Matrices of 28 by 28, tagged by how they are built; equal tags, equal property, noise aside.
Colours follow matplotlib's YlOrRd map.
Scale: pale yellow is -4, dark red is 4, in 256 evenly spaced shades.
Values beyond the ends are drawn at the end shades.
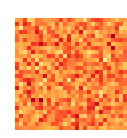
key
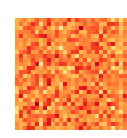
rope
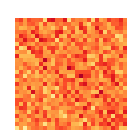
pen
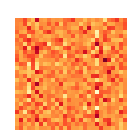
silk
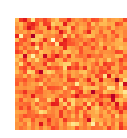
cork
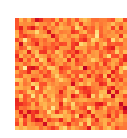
pen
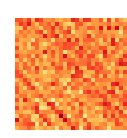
pen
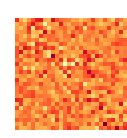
cork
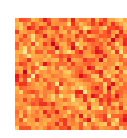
pen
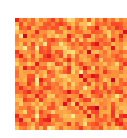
rope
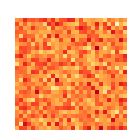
rope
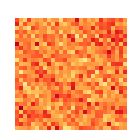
pen
